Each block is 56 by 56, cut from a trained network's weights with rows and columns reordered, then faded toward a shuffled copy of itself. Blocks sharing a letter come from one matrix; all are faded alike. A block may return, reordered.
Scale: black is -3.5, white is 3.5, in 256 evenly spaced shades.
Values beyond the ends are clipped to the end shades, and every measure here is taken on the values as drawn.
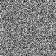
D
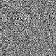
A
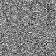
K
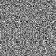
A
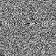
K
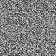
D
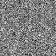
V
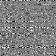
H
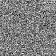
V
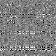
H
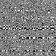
H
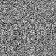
K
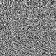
K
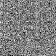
D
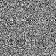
K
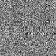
A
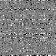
H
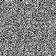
D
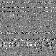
H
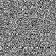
K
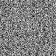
D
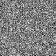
V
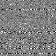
H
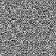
K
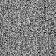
D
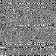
H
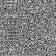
V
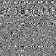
H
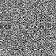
A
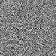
A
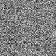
V
